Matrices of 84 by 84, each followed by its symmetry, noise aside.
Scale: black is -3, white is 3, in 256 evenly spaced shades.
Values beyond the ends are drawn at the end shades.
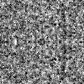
mirrored top to bottom.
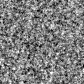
no symmetry.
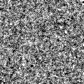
antisymmetric.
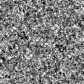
same after a half turn.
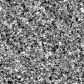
antisymmetric.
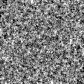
same after a half turn.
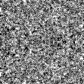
mirrored top to bottom.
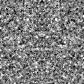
mirrored left to right.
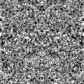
mirrored left to right.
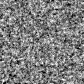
no symmetry.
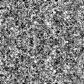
mirrored top to bottom.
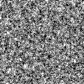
no symmetry.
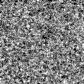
no symmetry.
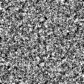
same after a half turn.
